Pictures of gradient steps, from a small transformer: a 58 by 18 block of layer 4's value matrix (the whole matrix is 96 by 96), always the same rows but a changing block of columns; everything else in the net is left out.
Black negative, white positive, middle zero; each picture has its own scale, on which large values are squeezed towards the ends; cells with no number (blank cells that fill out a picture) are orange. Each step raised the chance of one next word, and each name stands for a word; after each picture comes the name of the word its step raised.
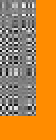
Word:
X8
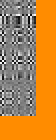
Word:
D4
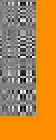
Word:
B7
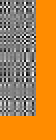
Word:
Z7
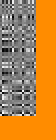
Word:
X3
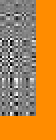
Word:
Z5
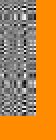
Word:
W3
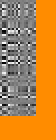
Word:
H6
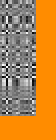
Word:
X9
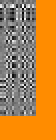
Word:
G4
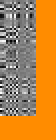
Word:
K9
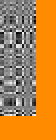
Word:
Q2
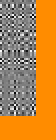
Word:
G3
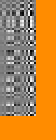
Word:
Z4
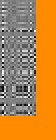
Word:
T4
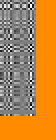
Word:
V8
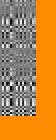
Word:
Q2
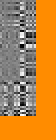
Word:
Q2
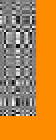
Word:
Q2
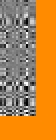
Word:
Q2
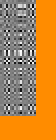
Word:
G3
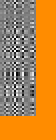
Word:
V8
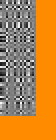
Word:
Z7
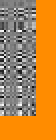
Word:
T4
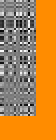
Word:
Z4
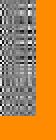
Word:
H6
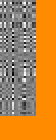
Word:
Z7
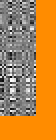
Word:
X9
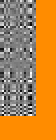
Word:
X3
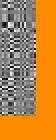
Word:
V8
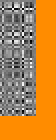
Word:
K9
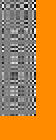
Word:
V8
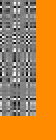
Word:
Z7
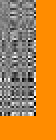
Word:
Z5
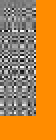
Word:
T4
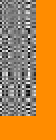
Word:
V8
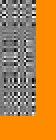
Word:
Z5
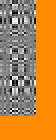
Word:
X9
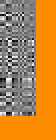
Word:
Z5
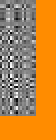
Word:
G4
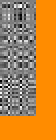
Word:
G4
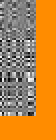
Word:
Z5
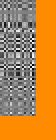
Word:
V8
